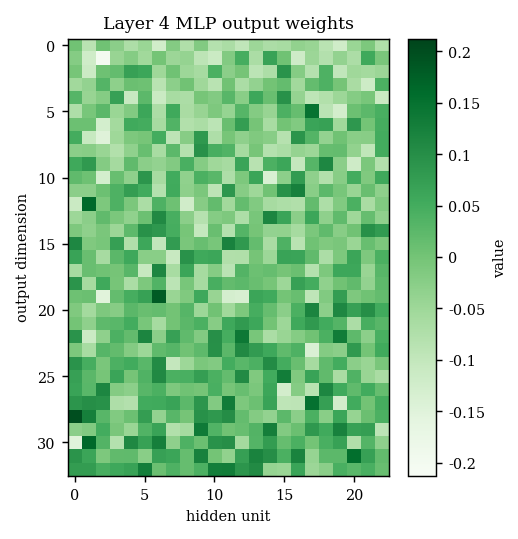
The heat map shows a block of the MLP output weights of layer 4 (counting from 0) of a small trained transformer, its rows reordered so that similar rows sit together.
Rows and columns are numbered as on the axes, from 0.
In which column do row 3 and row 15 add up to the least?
6
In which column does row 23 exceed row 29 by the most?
22
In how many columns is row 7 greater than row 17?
8
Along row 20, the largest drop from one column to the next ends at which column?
18
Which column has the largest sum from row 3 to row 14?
5
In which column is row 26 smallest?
15
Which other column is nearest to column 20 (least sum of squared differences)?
13
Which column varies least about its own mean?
3
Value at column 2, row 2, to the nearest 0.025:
0
